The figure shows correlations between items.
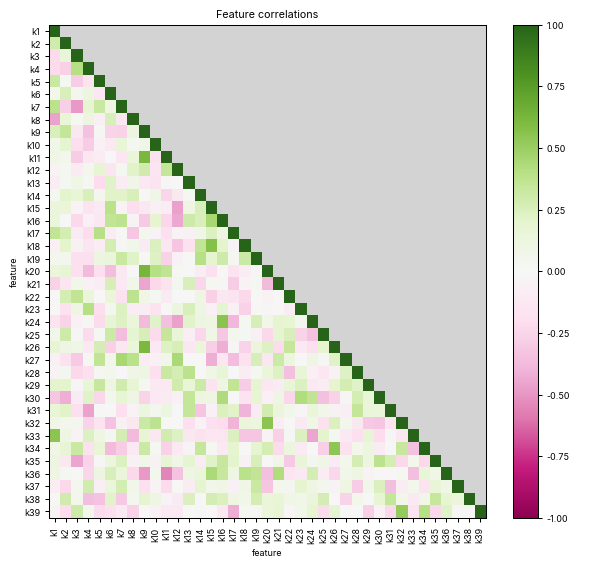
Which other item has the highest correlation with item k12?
k27
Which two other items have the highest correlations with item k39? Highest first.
k32, k34
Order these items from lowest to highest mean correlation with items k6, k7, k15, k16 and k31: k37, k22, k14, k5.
k22, k5, k37, k14
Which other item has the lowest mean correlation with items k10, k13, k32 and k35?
k4
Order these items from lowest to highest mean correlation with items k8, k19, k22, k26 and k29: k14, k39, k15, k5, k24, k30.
k15, k39, k30, k24, k5, k14
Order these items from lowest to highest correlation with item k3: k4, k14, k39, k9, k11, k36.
k11, k9, k36, k14, k39, k4
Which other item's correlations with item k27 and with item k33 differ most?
k8
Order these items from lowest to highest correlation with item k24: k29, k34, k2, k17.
k17, k2, k29, k34
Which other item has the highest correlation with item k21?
k36
